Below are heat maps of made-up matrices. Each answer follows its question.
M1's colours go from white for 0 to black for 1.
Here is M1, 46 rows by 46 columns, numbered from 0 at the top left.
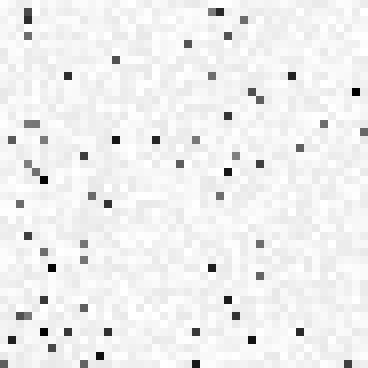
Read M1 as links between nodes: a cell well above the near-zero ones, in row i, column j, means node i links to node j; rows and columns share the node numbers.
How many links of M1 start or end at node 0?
1
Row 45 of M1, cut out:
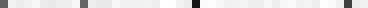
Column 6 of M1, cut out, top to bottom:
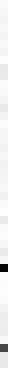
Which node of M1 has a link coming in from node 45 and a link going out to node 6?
node 43
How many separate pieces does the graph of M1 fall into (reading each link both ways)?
2
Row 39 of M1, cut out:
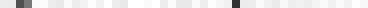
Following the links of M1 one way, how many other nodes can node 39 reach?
6
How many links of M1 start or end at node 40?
1
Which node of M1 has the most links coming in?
node 3
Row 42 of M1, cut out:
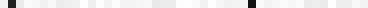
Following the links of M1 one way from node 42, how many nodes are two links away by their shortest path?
4
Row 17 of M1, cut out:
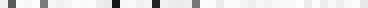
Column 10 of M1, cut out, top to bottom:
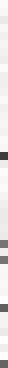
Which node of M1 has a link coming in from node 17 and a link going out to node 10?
node 19
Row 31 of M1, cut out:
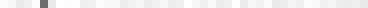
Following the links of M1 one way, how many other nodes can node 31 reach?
2
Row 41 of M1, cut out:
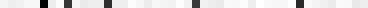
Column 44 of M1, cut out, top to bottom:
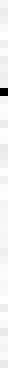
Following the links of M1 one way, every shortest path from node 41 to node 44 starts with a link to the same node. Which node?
node 24
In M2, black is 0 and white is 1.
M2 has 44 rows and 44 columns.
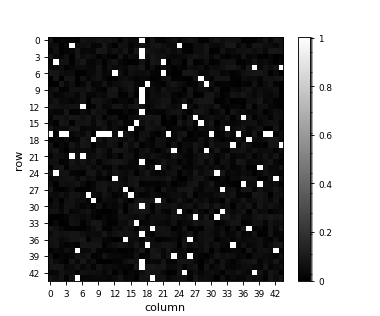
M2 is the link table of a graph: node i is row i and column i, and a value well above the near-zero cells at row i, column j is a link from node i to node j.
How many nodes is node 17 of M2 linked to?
12
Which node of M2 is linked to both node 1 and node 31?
node 24
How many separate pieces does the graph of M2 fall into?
3
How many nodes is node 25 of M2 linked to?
2
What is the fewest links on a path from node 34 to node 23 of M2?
6
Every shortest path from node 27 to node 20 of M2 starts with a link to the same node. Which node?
node 14
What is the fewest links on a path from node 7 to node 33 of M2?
4
